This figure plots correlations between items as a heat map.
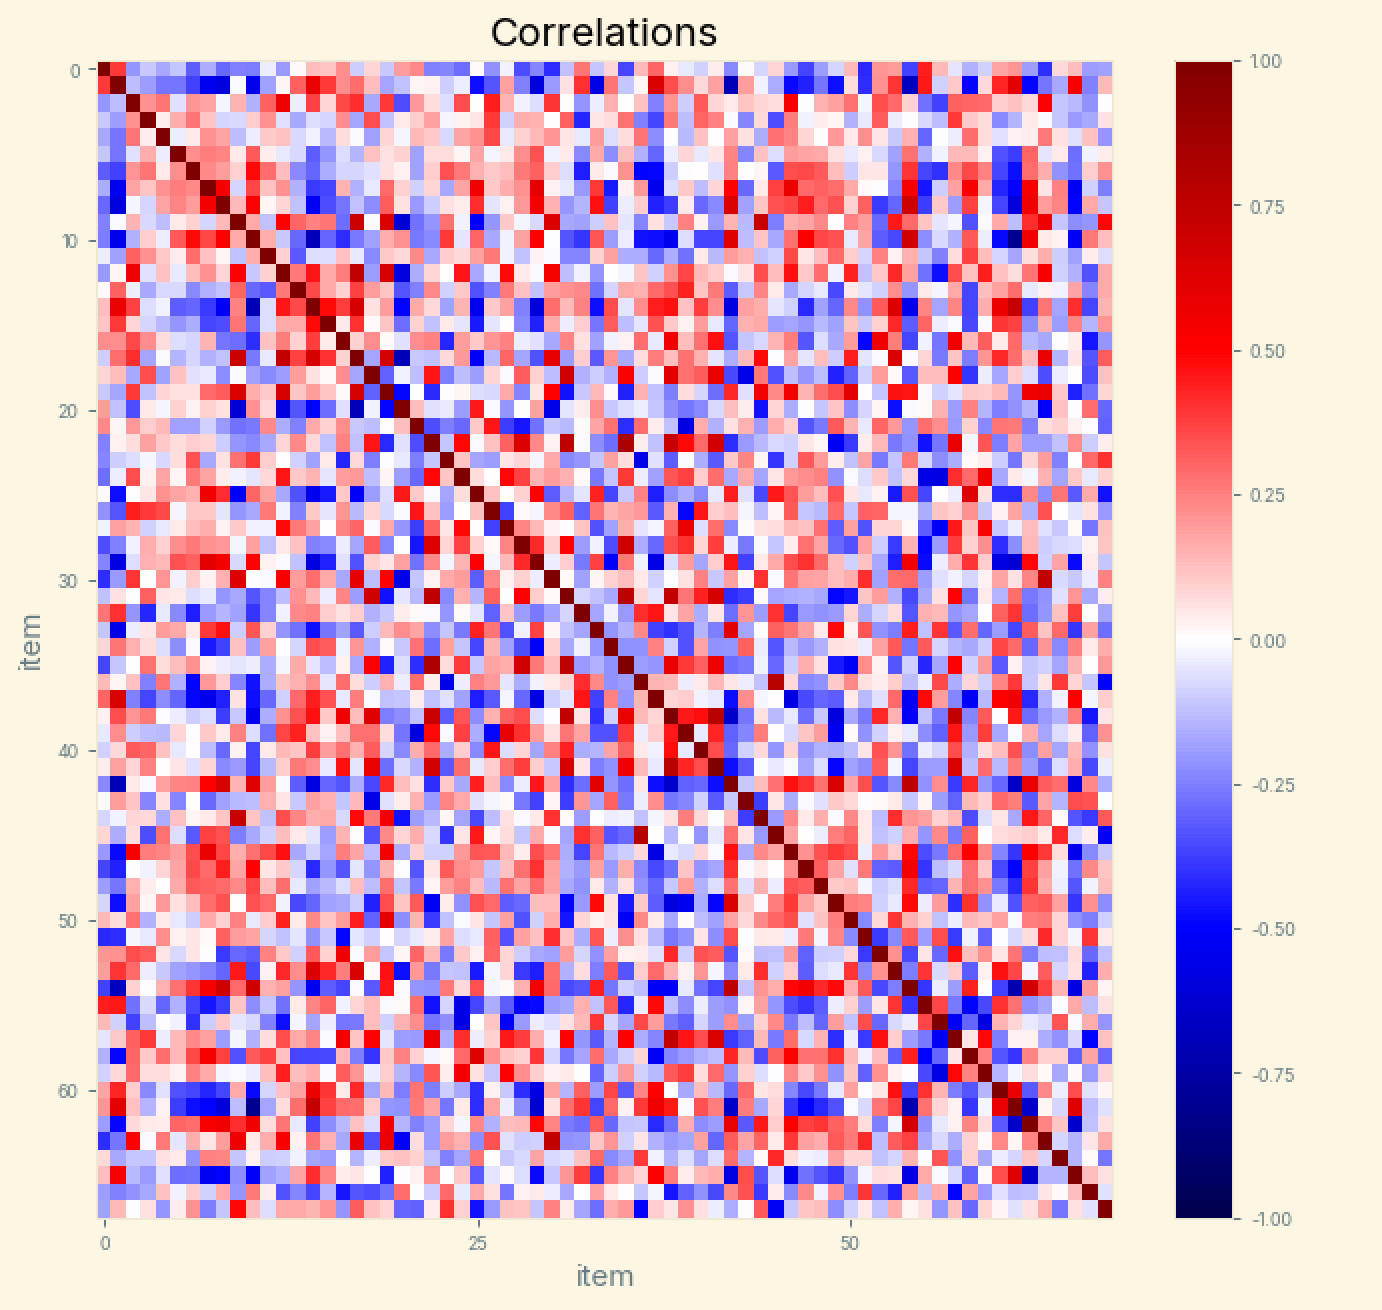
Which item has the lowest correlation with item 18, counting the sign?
43
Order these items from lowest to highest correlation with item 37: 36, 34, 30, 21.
30, 21, 36, 34
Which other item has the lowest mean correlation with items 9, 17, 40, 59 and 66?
20
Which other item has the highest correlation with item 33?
42
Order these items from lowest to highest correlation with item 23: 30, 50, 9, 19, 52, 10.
52, 50, 19, 30, 9, 10
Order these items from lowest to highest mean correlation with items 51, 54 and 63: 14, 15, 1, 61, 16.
1, 16, 61, 14, 15
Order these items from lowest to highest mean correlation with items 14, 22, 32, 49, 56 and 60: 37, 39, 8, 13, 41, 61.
8, 39, 41, 13, 37, 61
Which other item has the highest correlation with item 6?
10
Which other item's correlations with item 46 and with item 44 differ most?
58
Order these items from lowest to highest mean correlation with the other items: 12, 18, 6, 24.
18, 6, 24, 12
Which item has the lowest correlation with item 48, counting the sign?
61
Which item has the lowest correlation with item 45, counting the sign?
67
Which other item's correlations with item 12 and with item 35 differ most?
19
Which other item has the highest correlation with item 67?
9
